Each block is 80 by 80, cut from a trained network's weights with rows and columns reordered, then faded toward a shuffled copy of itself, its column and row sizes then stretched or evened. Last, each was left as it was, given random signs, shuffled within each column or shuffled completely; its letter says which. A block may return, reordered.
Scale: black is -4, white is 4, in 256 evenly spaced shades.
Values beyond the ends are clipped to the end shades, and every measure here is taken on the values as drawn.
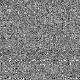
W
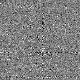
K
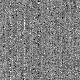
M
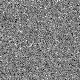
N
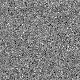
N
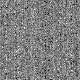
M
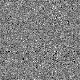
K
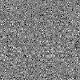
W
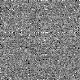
W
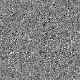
K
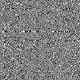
W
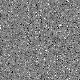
M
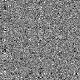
W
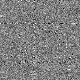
K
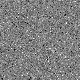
N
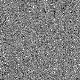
M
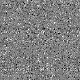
W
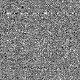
W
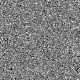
M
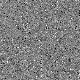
M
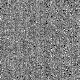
M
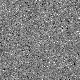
N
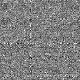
W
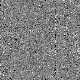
M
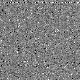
K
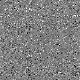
K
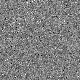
N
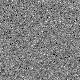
N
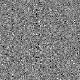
W
